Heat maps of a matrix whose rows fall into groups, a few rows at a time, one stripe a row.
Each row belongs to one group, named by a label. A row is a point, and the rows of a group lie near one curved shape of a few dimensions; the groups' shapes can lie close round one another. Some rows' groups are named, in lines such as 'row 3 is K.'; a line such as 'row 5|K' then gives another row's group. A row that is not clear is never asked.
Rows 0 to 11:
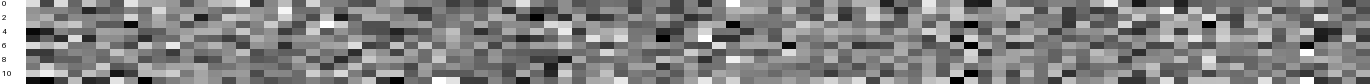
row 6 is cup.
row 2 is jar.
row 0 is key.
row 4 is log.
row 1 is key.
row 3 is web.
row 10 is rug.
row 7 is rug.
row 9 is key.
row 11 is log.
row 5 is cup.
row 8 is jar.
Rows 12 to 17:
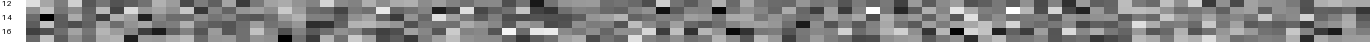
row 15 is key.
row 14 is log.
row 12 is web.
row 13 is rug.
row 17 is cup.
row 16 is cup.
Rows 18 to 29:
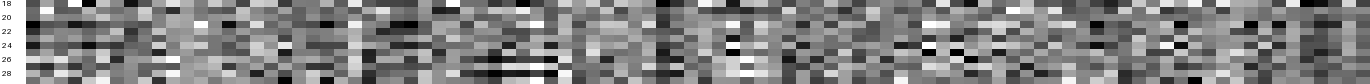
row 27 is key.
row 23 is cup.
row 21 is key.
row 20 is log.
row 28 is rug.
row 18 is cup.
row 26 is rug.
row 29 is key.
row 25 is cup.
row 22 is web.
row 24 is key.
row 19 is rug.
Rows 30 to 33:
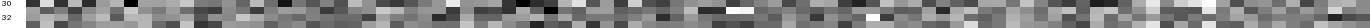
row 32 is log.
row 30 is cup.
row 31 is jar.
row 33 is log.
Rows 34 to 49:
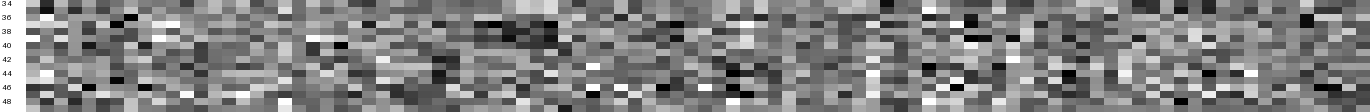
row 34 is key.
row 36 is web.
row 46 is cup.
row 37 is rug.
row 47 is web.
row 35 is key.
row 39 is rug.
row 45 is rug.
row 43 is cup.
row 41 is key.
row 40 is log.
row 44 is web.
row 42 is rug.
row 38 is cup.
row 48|key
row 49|key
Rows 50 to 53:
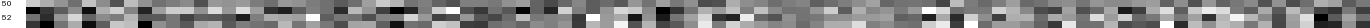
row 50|key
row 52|cup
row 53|log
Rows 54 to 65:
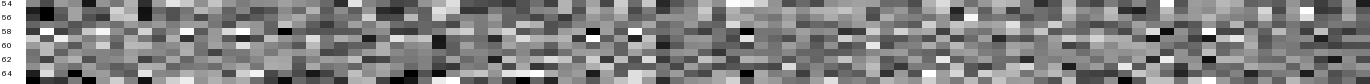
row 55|log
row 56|log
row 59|cup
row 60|log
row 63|rug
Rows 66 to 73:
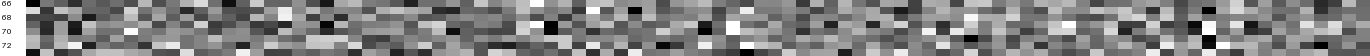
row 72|cup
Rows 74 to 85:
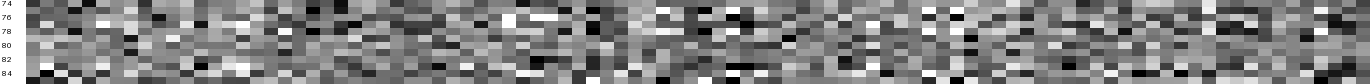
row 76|cup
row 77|web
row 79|cup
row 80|rug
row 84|key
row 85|cup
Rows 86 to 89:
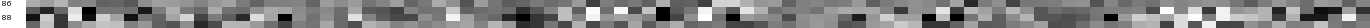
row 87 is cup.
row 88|cup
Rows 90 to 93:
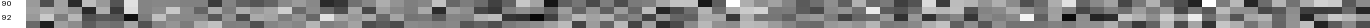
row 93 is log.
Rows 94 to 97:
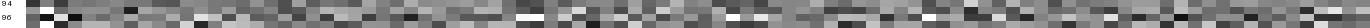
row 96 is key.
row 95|web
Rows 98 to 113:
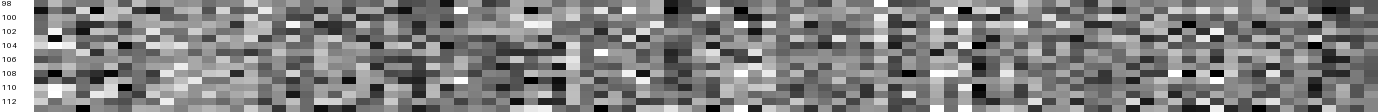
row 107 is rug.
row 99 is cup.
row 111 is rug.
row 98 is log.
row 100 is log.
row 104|rug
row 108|key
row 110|rug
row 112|rug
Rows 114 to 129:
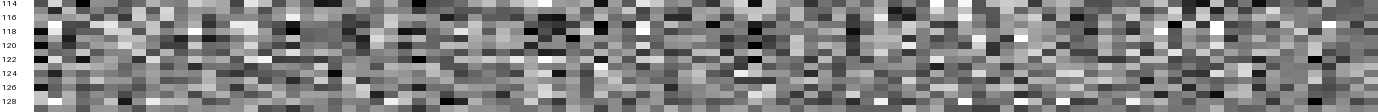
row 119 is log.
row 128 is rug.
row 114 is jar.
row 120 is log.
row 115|key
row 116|rug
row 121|rug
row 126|key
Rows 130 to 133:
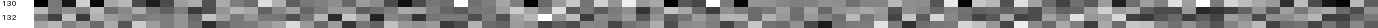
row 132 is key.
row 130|cup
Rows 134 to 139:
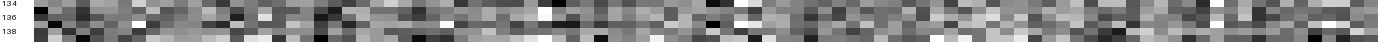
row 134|jar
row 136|key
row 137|jar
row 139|jar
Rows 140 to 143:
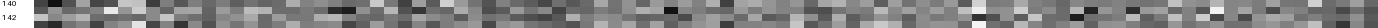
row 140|log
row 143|log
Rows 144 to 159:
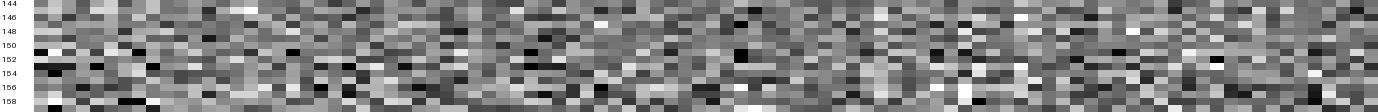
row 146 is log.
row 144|key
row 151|cup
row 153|log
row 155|rug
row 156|jar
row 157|jar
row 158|rug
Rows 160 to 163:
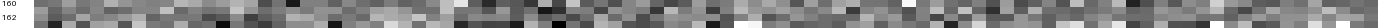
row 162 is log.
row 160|rug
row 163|jar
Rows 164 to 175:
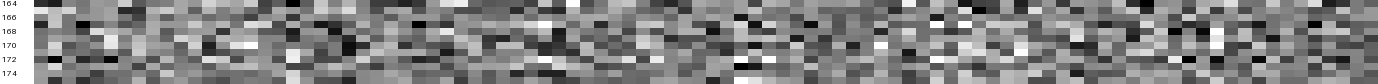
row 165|rug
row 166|cup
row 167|jar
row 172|key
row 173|web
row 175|jar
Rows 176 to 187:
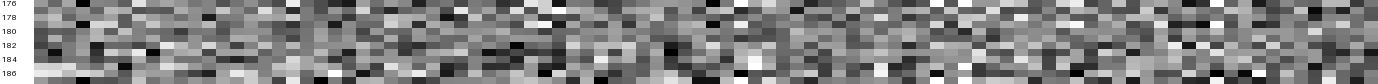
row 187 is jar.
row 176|jar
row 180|log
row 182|key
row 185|rug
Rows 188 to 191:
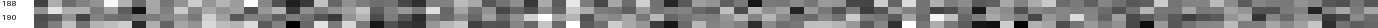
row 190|key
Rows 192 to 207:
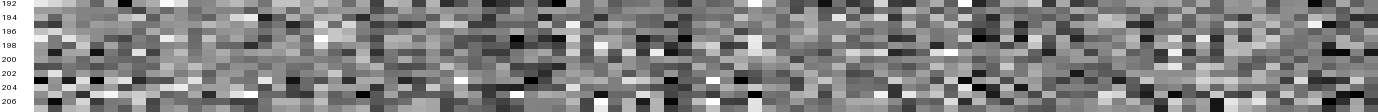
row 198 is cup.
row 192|rug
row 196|web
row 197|rug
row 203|cup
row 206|cup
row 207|cup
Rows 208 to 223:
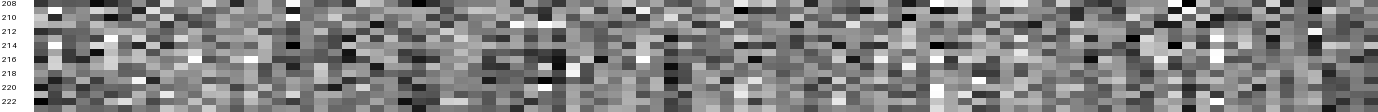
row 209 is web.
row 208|key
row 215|log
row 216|web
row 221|key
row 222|log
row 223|key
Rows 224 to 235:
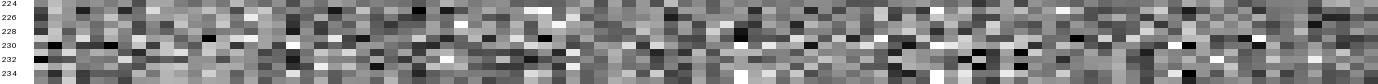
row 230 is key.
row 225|jar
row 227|cup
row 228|cup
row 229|web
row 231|rug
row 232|log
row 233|rug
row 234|key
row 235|key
